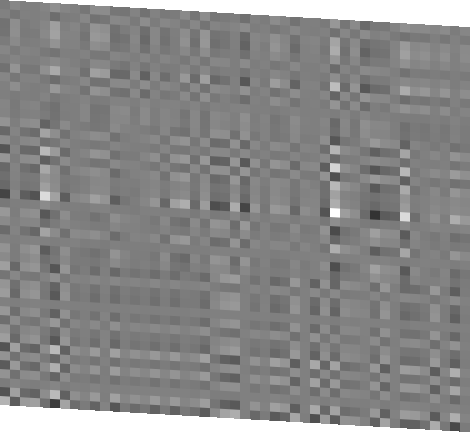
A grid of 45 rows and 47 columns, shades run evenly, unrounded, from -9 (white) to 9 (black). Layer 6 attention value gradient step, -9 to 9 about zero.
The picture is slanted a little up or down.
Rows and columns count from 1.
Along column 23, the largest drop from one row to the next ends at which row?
45
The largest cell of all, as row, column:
22, 38
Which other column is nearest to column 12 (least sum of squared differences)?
20
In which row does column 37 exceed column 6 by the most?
8
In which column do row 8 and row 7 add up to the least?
34
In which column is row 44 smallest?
6
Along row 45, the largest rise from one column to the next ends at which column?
2
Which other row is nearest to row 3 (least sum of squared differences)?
4
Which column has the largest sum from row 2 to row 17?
25
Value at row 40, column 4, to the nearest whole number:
-1
